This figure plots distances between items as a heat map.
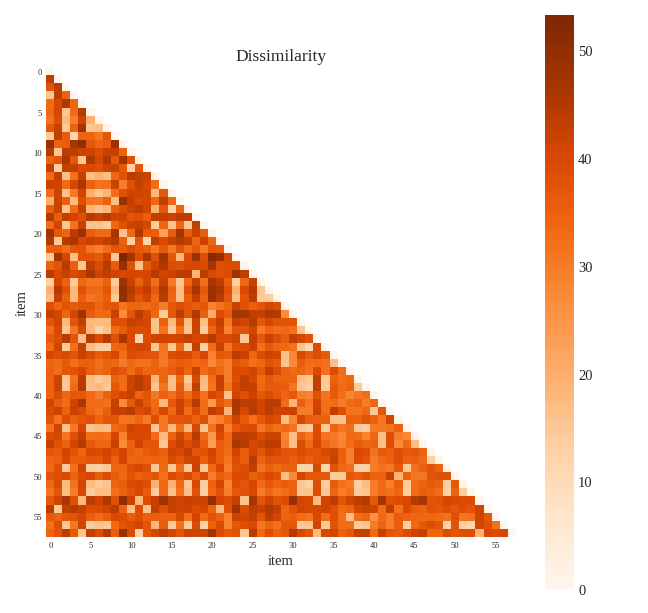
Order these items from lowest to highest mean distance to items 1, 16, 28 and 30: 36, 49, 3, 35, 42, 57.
3, 36, 49, 35, 57, 42
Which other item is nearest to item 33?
11
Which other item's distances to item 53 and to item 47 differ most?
48
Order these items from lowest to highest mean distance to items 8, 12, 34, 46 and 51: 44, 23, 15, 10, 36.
44, 15, 36, 10, 23
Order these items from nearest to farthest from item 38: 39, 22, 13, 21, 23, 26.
39, 13, 22, 26, 23, 21
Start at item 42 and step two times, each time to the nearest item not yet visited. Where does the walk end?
22
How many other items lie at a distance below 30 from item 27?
7
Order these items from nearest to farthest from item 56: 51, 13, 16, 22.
51, 13, 22, 16
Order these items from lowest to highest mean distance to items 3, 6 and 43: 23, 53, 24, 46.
23, 46, 24, 53
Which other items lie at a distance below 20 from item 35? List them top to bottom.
29, 36, 43, 50
